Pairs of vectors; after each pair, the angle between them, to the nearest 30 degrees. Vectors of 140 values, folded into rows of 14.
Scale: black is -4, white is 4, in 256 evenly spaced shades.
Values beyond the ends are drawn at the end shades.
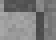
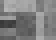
150 degrees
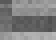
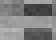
120 degrees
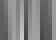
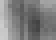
120 degrees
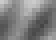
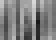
60 degrees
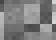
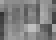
150 degrees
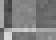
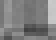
120 degrees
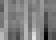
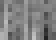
30 degrees
